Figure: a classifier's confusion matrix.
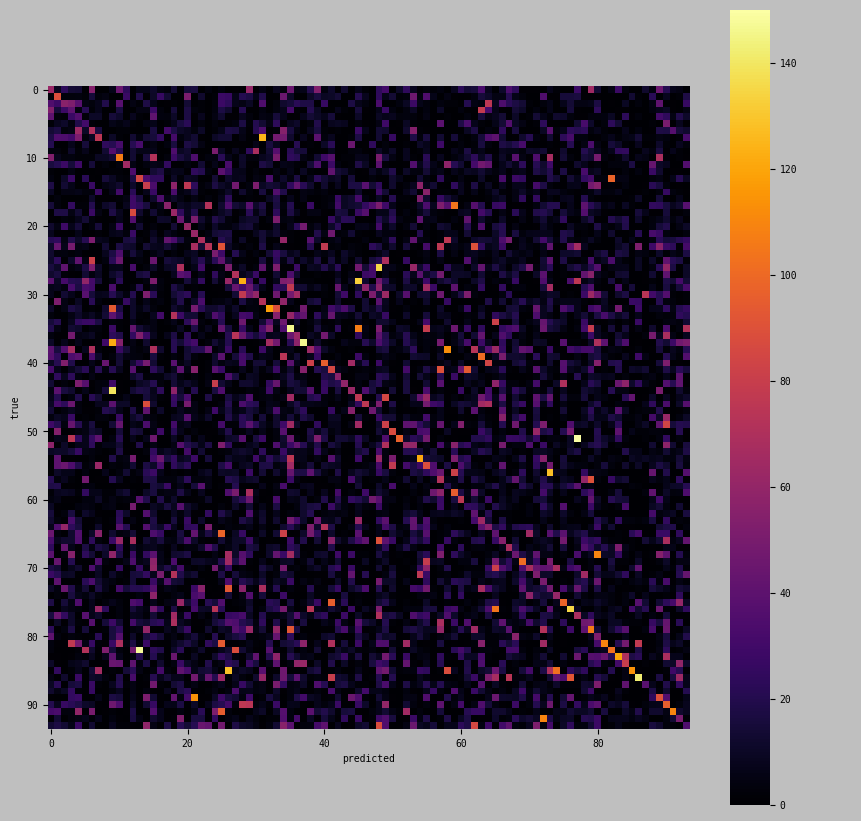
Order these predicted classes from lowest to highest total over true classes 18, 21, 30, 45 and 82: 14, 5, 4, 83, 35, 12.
83, 4, 14, 5, 35, 12
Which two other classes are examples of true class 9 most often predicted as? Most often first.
30, 24
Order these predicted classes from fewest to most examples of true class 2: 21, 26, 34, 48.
21, 34, 26, 48
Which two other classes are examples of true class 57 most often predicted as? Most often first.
79, 78
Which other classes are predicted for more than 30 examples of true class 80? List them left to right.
0, 10, 33, 68
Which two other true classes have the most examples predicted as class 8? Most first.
82, 40
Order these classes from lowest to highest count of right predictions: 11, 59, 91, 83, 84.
11, 84, 59, 91, 83
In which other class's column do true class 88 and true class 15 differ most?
55
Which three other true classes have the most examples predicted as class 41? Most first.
75, 86, 81
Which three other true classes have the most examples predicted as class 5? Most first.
82, 28, 57
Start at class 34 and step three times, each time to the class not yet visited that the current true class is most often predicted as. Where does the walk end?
6
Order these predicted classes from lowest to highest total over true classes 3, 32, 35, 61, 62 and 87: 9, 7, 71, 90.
7, 71, 90, 9
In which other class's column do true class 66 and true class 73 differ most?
26
